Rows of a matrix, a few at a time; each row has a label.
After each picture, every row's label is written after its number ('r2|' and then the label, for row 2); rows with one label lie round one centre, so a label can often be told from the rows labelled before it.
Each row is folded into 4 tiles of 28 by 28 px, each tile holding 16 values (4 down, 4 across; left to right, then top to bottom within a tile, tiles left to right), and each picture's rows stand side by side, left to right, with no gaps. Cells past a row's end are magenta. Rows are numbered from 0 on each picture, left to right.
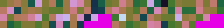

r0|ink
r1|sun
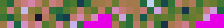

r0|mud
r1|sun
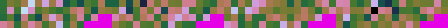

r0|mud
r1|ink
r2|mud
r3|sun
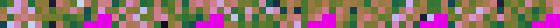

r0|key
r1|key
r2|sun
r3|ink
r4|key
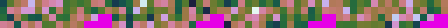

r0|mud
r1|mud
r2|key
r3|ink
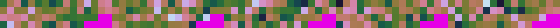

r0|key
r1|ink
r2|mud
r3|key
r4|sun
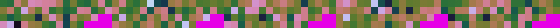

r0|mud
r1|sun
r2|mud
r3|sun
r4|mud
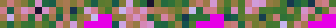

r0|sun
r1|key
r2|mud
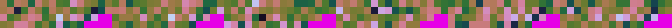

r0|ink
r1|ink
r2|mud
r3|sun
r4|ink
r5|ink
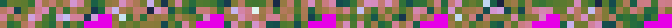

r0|ink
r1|sun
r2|key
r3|mud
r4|sun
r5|key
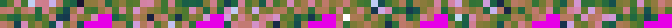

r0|mud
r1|mud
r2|key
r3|sun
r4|sun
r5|key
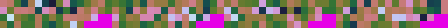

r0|sun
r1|ink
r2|sun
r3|ink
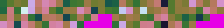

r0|mud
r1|key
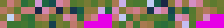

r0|sun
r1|sun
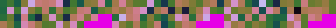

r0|mud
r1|sun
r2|sun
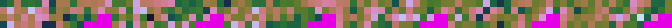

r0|key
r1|mud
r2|key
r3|ink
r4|sun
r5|ink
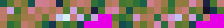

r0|ink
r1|ink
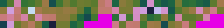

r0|key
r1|sun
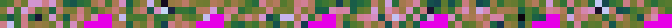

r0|mud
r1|sun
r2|ink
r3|ink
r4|key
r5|sun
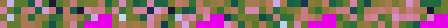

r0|sun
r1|sun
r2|mud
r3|ink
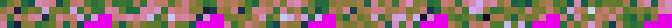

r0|ink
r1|ink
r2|ink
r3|ink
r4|mud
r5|key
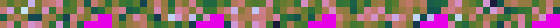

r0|mud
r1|ink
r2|key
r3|ink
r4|sun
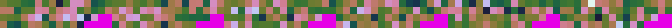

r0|ink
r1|key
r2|mud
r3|mud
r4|sun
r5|mud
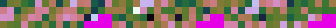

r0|ink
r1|mud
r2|mud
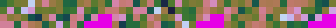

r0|mud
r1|sun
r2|ink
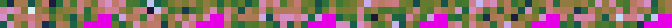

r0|key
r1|sun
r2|ink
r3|mud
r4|mud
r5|ink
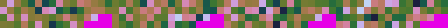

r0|sun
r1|ink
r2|sun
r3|mud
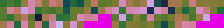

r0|mud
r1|sun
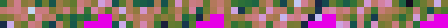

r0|key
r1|key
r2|ink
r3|mud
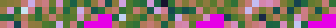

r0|mud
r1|sun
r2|mud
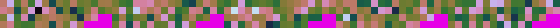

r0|sun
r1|mud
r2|key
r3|sun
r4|mud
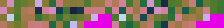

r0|sun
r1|sun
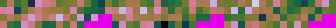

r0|ink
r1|key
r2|mud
